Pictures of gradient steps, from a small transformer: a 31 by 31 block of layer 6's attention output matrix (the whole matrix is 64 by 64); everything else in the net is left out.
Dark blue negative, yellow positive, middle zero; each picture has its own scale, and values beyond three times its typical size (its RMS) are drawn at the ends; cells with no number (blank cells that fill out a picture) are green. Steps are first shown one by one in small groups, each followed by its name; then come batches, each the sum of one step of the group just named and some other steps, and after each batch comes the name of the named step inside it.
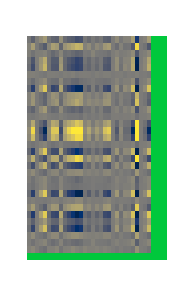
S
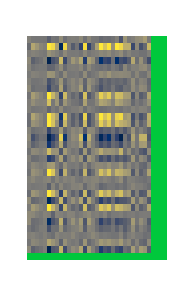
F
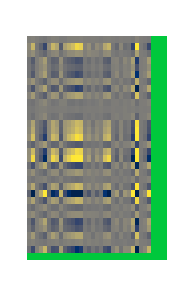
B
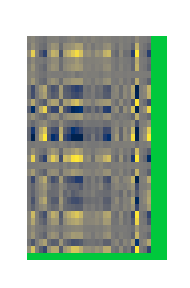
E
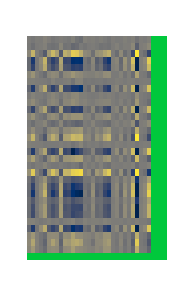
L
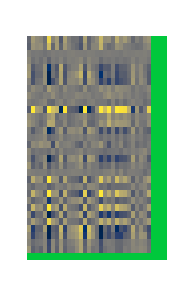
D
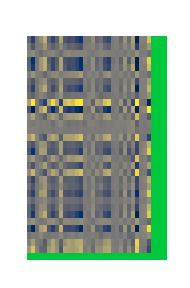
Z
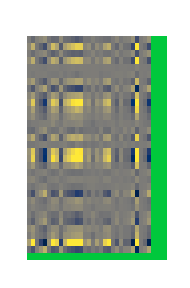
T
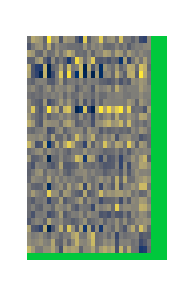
D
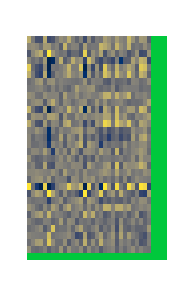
F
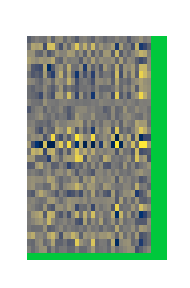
B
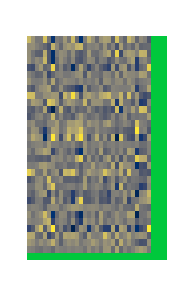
S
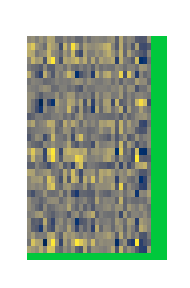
T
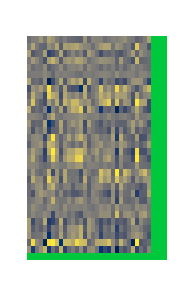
T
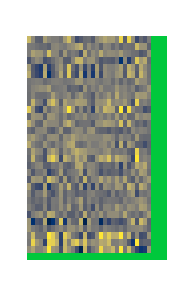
T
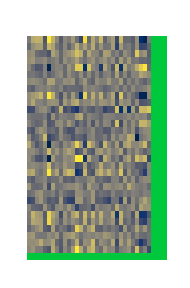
E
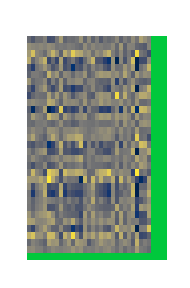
L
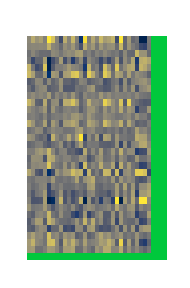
L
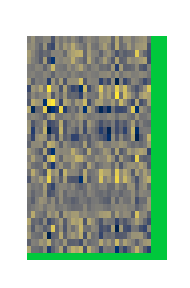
E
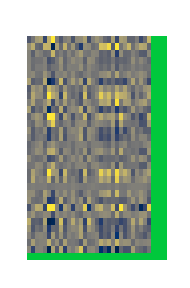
F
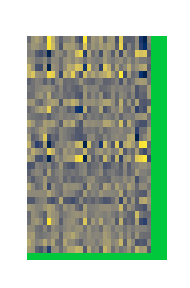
E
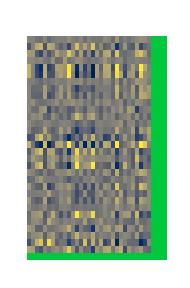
E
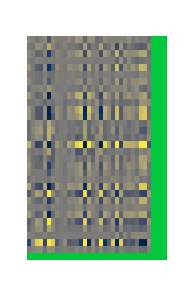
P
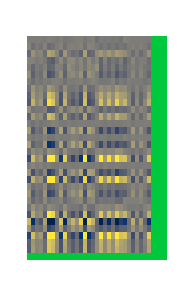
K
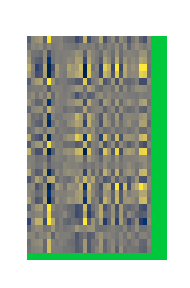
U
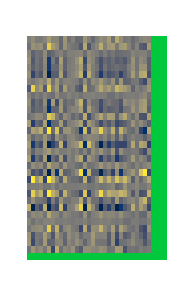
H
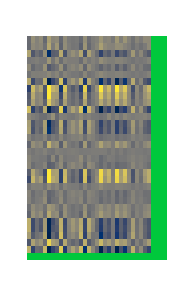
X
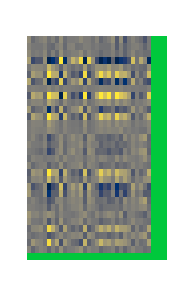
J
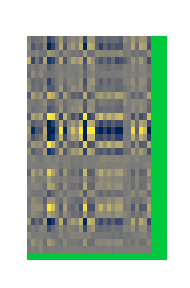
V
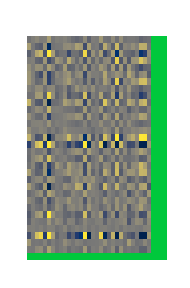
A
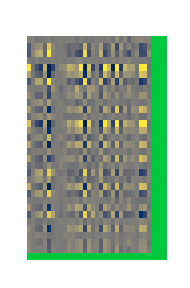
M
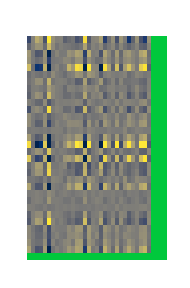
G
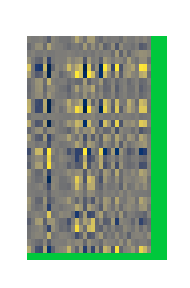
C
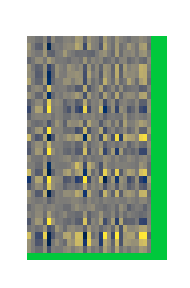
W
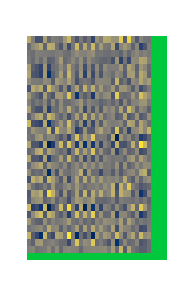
H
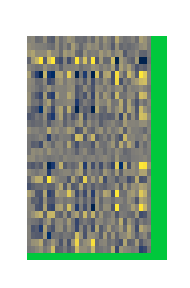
W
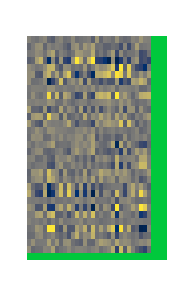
J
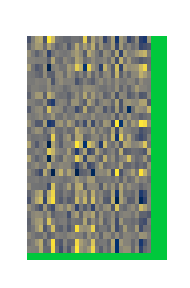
G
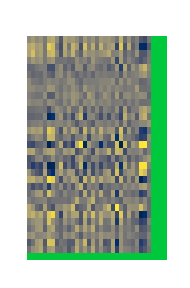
P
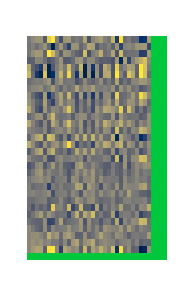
M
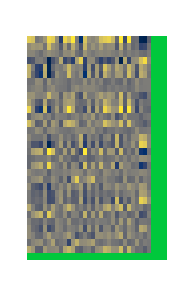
C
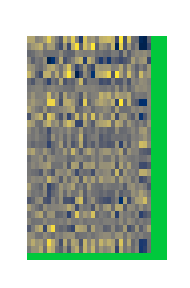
J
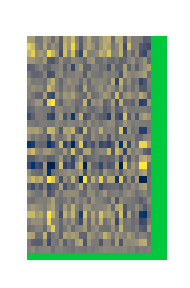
W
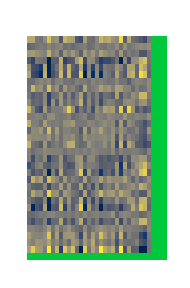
H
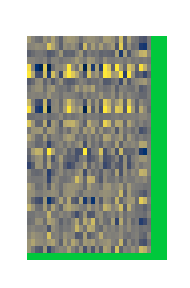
C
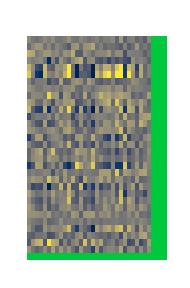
J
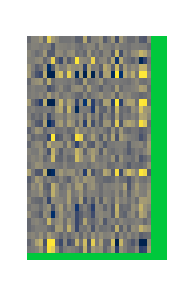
U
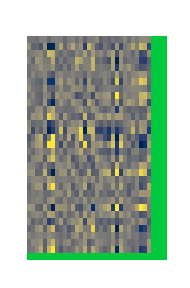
V
